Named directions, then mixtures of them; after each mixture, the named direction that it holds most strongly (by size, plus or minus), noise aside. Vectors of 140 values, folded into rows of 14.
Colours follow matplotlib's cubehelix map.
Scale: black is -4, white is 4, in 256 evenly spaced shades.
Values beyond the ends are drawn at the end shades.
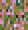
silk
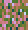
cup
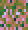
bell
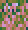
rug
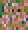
rug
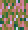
silk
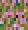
silk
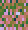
bell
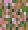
cup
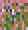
rug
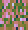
cup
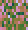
rug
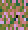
silk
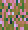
silk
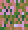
silk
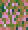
bell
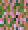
bell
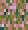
bell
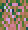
rug
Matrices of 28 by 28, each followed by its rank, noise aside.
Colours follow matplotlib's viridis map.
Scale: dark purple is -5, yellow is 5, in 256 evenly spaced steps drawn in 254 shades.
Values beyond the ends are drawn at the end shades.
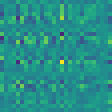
two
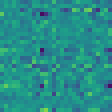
four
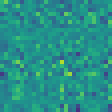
five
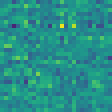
five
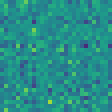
five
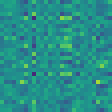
three
